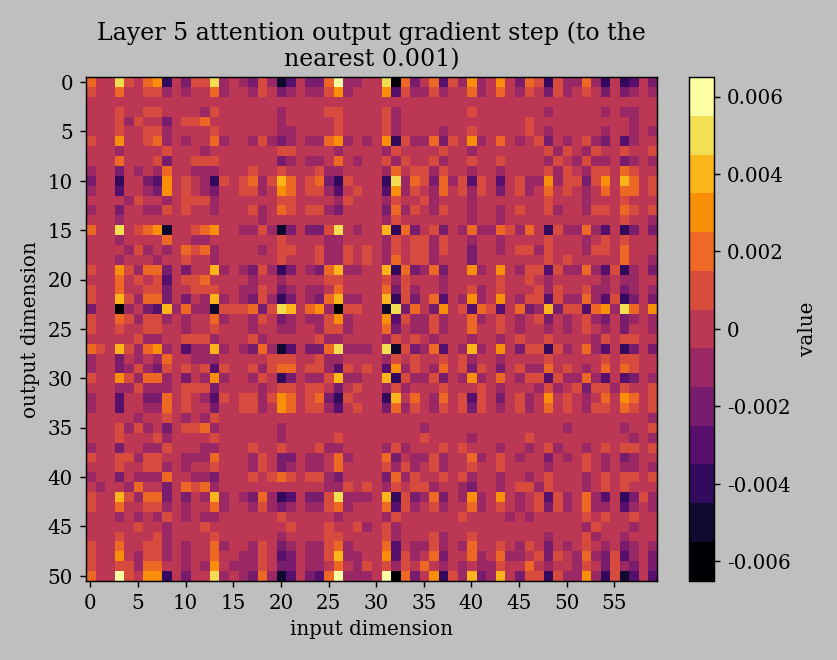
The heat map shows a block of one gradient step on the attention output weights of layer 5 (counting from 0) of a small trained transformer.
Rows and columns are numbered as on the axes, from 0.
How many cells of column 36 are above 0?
19
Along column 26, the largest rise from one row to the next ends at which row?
24
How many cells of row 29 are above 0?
24
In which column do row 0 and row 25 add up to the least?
32
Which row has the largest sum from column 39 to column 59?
23
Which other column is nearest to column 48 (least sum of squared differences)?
54
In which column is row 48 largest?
26
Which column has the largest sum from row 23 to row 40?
8
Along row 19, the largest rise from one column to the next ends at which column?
33
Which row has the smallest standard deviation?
2
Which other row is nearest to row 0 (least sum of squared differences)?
50
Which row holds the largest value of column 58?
42
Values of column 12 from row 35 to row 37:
0.002 0 -0.001
